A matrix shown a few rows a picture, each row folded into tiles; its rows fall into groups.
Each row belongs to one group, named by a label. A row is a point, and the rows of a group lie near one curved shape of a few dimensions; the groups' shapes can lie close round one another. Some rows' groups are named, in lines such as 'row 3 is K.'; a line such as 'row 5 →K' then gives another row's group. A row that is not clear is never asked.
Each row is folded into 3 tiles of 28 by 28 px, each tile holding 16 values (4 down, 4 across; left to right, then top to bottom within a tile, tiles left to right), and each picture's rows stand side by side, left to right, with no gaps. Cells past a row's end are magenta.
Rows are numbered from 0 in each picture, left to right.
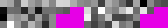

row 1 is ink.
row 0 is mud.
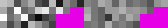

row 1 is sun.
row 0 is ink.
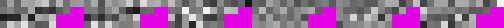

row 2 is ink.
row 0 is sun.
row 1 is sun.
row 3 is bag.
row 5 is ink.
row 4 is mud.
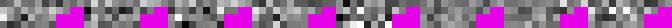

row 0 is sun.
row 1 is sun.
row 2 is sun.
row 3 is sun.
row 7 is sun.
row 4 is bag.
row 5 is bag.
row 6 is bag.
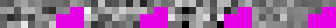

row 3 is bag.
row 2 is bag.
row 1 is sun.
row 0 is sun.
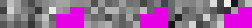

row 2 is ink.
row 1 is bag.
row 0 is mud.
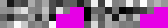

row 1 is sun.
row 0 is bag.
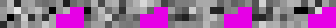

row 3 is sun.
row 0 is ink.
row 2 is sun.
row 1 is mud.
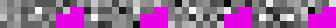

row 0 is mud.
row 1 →sun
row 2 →bag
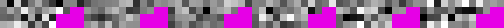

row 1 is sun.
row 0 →bag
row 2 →mud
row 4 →sun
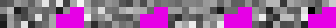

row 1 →ink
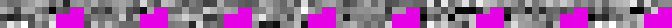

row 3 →sun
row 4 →bag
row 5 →sun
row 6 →mud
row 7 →sun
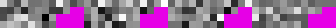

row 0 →mud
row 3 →ink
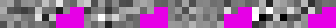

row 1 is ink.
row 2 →bag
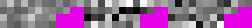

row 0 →bag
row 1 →sun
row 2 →bag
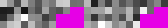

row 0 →mud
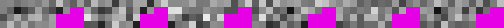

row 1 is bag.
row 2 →ink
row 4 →mud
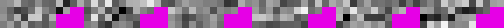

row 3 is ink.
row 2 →sun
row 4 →ink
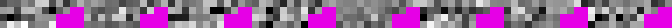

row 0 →sun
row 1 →mud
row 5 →mud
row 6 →mud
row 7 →ink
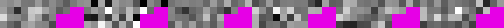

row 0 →bag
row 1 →bag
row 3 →sun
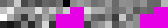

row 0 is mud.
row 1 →ink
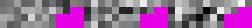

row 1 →sun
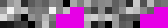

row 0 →mud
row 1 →ink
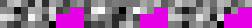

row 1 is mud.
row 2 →bag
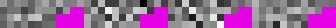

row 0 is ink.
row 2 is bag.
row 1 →bag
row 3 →ink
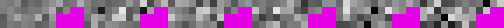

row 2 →bag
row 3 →sun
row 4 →mud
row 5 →mud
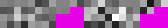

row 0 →ink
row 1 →mud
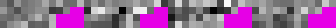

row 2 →sun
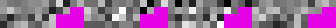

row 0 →ink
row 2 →bag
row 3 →sun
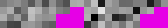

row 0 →bag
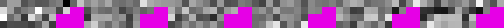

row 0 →mud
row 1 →mud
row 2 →ink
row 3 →bag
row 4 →bag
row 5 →mud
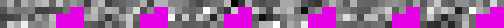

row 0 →sun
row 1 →mud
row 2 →mud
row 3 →sun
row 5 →mud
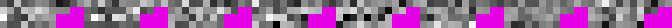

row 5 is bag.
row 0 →sun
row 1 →ink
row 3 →ink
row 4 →ink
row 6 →sun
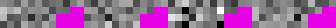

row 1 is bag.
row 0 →ink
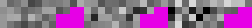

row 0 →ink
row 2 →sun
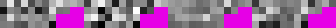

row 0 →sun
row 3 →sun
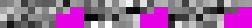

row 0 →mud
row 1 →sun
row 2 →sun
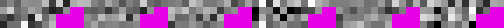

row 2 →ink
